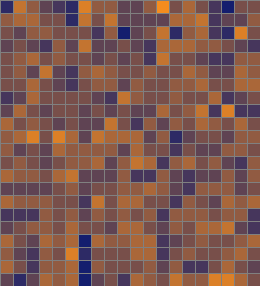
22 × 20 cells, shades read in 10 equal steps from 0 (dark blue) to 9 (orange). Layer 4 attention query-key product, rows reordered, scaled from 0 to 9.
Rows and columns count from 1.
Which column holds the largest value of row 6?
4
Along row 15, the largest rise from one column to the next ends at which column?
16
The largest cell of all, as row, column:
1, 13
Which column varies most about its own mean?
7
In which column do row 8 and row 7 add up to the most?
3
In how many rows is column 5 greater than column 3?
9
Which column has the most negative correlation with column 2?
17
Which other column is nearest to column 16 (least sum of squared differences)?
15
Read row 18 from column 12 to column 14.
4 3 5
